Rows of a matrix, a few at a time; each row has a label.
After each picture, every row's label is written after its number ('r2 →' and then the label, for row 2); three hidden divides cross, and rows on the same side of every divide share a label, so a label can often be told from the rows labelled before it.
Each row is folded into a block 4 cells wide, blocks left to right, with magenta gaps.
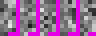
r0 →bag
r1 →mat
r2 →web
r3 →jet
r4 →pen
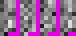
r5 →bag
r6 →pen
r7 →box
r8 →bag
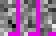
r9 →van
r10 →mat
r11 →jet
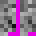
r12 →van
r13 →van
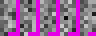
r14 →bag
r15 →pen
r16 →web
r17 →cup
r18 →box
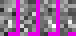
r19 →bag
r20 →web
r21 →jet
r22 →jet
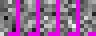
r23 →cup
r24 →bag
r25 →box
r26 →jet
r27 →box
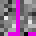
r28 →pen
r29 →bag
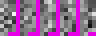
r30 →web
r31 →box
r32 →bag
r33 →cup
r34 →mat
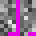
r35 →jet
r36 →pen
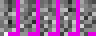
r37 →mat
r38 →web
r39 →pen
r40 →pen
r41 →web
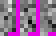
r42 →cup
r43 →van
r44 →van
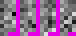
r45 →box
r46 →van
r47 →mat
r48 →web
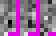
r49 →mat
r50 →mat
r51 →pen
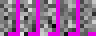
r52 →cup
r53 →cup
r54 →van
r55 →bag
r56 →box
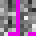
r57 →mat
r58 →pen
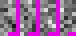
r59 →van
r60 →cup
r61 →jet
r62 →web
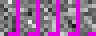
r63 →cup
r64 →jet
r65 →pen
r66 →van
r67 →jet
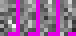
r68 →jet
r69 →bag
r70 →cup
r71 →cup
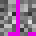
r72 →box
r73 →jet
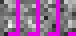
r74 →bag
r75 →jet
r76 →cup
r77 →bag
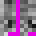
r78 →mat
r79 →van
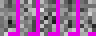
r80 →mat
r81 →cup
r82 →web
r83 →mat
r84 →van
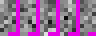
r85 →web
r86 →van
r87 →mat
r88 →cup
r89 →box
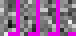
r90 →mat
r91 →cup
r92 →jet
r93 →jet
